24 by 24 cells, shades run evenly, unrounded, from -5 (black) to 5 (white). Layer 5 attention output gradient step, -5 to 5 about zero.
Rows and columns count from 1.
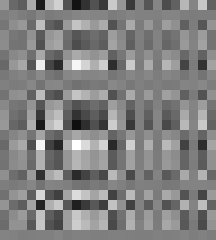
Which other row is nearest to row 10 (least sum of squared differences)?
3
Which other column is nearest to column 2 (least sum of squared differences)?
20
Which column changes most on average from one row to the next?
9
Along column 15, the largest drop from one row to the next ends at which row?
21
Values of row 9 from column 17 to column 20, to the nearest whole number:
0 0 0 0
